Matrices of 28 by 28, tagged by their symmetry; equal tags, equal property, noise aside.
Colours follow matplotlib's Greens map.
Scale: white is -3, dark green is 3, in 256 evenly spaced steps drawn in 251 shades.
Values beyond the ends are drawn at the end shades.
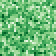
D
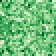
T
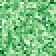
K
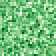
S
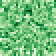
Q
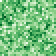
K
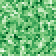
K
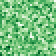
D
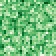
K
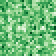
T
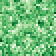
Q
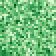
S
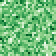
K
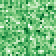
S
